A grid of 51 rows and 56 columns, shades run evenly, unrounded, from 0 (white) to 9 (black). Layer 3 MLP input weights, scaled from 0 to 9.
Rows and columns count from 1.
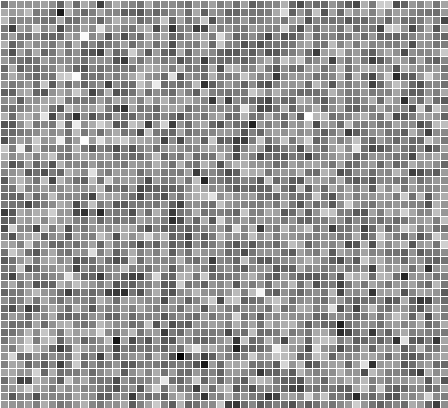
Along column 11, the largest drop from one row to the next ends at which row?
18
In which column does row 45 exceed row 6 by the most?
23
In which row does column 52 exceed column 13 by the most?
4
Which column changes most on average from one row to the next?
26
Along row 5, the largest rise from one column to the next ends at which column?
12
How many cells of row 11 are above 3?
50
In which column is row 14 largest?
16
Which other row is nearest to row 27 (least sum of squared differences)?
28
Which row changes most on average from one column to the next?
43
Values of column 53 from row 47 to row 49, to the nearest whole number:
7 3 4
